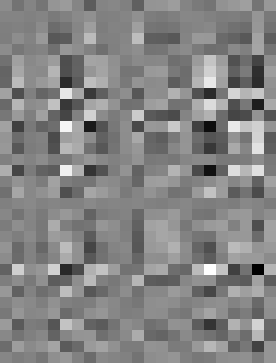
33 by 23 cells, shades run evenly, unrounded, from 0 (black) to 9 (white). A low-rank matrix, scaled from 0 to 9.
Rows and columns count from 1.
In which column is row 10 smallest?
22
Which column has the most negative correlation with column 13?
12
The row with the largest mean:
25
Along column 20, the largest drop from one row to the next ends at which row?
10
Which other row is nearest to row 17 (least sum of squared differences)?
21
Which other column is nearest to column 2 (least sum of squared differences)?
17
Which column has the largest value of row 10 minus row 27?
18
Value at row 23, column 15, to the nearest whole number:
6
